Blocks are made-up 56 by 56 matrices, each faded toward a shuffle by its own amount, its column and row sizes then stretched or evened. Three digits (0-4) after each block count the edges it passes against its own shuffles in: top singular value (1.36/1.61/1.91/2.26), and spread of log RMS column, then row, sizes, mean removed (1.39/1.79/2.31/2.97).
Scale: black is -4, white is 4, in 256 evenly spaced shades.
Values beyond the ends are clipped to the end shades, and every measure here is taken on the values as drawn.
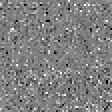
0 0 2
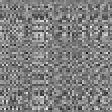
4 2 4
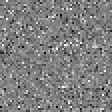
1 0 0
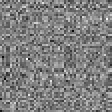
4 0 1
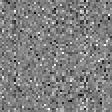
3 2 0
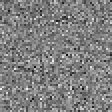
0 0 2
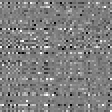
4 1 4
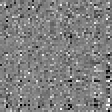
3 3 2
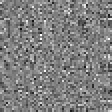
3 3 0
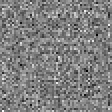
3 2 0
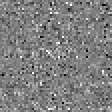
0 1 2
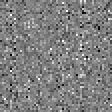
1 2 0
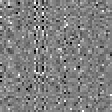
4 3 0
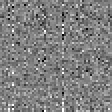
2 3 1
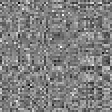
4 2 1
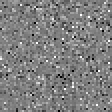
0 0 0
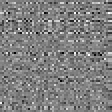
4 0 4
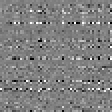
4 2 4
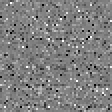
1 0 2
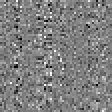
3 3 0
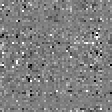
0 2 3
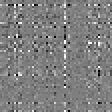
4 3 3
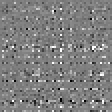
1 3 4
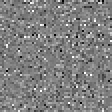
1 1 1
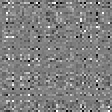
4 3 4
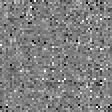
1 1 2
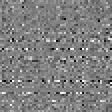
3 1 4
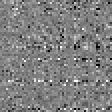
3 3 3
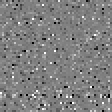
1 0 2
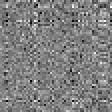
4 2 2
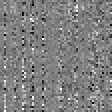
0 4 1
